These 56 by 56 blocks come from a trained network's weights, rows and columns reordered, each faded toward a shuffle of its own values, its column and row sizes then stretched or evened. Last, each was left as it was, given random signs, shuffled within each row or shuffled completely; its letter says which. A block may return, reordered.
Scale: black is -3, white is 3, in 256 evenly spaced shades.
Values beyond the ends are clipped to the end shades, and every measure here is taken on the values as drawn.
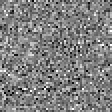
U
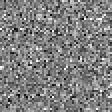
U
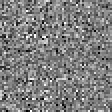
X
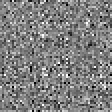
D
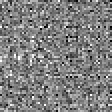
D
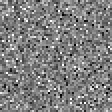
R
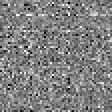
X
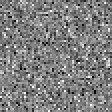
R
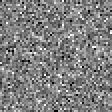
R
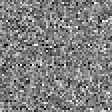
U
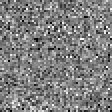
U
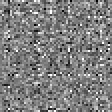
D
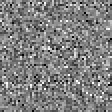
U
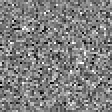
U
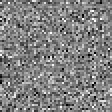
X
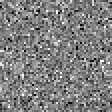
R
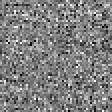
D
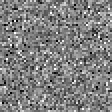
R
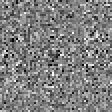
X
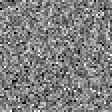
R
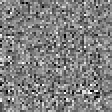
X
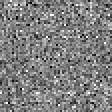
U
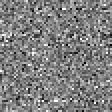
U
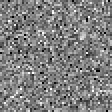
R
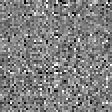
D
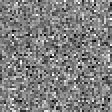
X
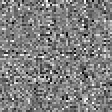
D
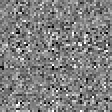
X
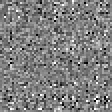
X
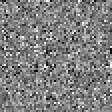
X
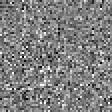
X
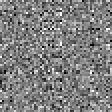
D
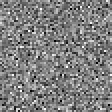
R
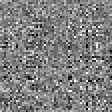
D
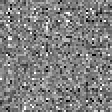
X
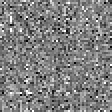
X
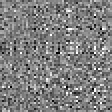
D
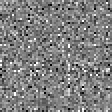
X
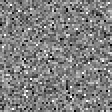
R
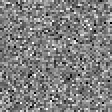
R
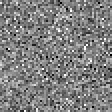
R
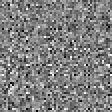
D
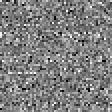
U
